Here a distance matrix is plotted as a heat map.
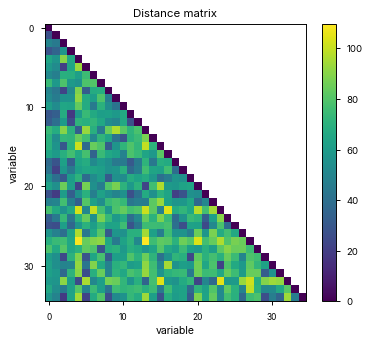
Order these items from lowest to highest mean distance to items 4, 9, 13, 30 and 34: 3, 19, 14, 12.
19, 3, 12, 14
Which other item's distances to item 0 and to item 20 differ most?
13
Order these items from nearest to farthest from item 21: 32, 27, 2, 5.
32, 2, 5, 27
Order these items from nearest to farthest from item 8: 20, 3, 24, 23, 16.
3, 23, 16, 24, 20
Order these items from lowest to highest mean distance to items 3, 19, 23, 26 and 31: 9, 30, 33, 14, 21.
30, 33, 21, 9, 14
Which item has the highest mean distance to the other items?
27
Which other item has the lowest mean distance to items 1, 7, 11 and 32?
21
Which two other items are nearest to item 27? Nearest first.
9, 12
